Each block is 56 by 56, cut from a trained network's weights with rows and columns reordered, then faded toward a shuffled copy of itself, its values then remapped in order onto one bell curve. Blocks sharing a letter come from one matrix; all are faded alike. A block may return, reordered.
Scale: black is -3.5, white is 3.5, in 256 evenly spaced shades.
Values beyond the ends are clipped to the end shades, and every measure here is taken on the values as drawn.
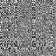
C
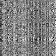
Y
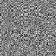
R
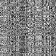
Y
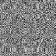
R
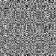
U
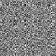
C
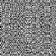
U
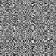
C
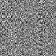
R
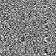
R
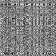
Y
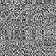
R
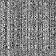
Y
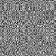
U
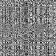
Y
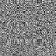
R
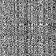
Y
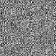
C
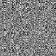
C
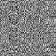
R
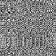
U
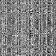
Y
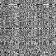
Y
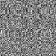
R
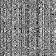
Y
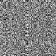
R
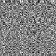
U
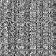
Y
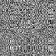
R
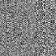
C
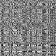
Y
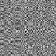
U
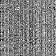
Y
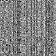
Y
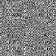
U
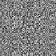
U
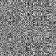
U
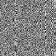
C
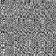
U
